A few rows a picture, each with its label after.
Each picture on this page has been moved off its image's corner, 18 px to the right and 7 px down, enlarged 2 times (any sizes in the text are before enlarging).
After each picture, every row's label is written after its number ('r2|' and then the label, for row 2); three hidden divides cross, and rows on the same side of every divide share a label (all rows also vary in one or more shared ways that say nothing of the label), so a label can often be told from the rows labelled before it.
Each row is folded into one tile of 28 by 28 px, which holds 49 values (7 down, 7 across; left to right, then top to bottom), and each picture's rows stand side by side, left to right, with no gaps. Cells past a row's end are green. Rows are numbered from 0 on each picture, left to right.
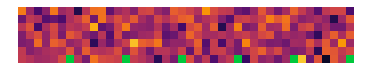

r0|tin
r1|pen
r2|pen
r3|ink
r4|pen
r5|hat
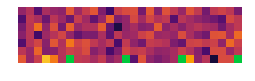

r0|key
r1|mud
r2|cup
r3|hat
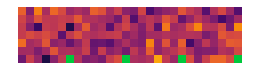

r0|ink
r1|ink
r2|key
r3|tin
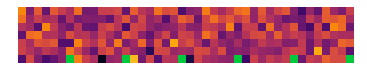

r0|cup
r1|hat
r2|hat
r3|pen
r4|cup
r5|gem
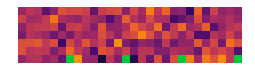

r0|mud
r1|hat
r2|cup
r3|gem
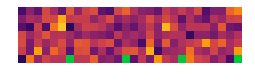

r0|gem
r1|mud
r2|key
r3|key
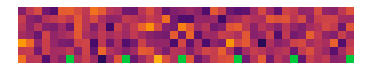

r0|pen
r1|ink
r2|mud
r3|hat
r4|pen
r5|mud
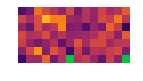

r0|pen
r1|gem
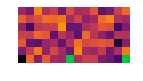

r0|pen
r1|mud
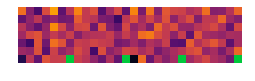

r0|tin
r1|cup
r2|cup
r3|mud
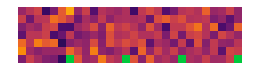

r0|mud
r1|key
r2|pen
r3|cup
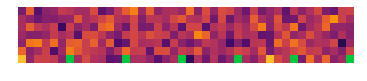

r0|key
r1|mud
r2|ink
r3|cup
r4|key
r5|mud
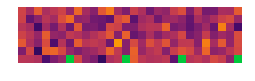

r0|ink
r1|hat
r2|key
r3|key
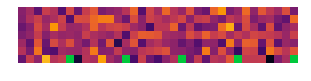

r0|key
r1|mud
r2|ink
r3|hat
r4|ink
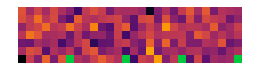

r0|cup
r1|pen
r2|key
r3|cup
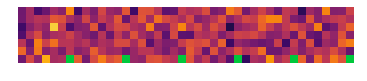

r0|key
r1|gem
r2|pen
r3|mud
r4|mud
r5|gem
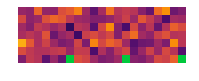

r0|pen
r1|tin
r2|hat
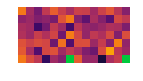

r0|hat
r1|hat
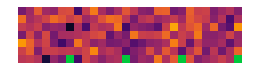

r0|pen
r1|pen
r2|hat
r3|cup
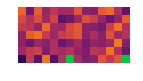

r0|cup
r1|hat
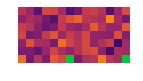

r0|hat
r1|mud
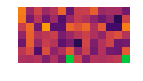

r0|cup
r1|cup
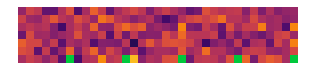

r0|mud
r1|pen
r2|tin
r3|pen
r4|key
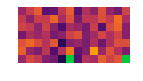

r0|mud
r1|gem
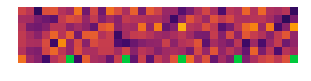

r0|hat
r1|cup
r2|cup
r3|pen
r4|cup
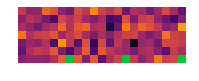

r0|hat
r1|ink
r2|tin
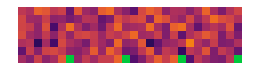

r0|ink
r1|hat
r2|pen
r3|pen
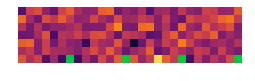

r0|pen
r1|hat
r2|key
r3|pen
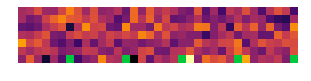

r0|pen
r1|cup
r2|cup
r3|key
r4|tin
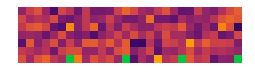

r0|mud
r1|key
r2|tin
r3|gem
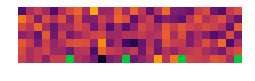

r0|pen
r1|ink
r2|tin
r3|mud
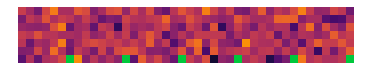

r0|hat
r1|tin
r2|mud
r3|ink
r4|pen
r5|tin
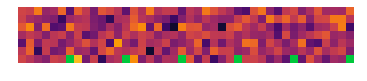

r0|cup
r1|hat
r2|cup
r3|ink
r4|pen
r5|pen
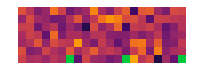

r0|tin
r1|pen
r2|pen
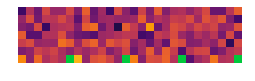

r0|gem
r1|key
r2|gem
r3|mud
